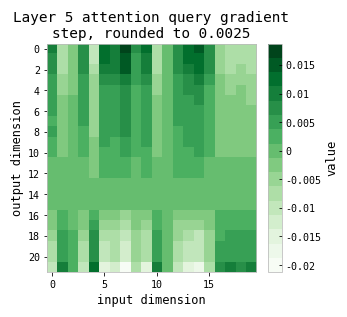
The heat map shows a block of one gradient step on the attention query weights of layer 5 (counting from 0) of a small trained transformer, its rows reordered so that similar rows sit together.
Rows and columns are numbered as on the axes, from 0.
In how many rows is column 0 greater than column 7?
6
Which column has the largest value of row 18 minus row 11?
4
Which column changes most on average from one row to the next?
7
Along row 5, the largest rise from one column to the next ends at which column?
5
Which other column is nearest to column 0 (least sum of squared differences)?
3
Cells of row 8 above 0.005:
1
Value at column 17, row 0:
-0.0075
